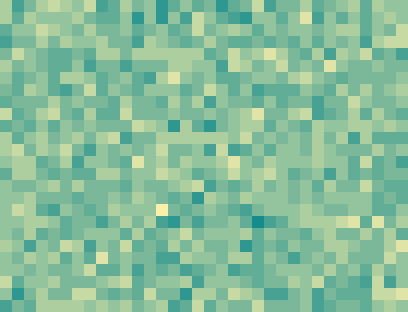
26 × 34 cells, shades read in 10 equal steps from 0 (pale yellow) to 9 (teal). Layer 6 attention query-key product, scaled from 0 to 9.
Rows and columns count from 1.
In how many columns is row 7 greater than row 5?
18
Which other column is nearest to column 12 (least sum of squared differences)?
31
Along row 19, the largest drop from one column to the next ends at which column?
32
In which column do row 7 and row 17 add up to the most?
17
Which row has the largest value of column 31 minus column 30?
19
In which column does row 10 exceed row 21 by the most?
34
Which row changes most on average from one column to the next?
2
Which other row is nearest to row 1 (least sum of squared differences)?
10
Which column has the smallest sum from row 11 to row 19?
14
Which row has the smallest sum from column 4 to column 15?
26
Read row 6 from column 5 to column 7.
6 6 4
